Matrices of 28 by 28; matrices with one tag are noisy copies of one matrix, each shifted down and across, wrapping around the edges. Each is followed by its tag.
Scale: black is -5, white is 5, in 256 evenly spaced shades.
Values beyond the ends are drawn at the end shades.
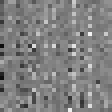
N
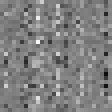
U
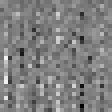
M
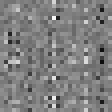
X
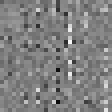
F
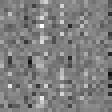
U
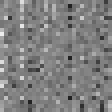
U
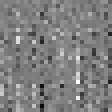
M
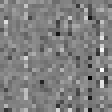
F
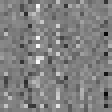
U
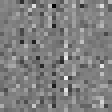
F
